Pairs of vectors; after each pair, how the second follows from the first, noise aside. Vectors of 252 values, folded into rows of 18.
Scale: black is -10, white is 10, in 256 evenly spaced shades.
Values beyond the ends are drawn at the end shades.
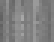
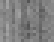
wrapped around, negated.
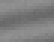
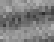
scaled up.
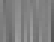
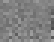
sign-scrambled.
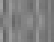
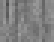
wrapped around, negated.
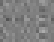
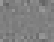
negated, partly zeroed.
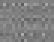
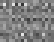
scaled up.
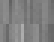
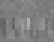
wrapped around, partly zeroed.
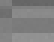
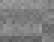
reversed.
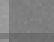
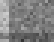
scaled up.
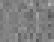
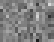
scaled up.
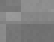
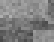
reversed, negated, scaled up.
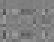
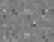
negated, partly zeroed.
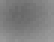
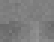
wrapped around, partly zeroed.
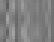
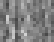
scaled up.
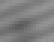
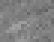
negated, partly zeroed.
